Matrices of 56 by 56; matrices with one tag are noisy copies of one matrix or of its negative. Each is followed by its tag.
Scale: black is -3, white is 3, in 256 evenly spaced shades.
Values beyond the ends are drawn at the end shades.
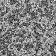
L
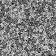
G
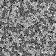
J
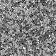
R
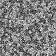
J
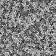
J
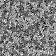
J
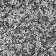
L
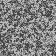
L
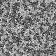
J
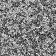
R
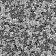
G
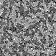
J
